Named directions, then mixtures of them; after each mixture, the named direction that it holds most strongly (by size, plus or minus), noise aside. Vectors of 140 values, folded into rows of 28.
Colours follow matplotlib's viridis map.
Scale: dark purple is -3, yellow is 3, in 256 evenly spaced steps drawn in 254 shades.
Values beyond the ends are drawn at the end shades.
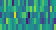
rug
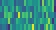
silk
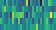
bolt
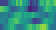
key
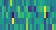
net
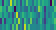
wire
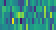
bolt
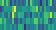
bolt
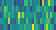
silk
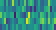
rug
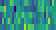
wire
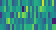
rug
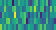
rug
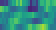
key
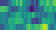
key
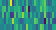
net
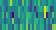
net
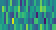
net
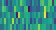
wire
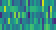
rug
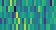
wire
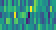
rug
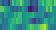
key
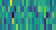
net
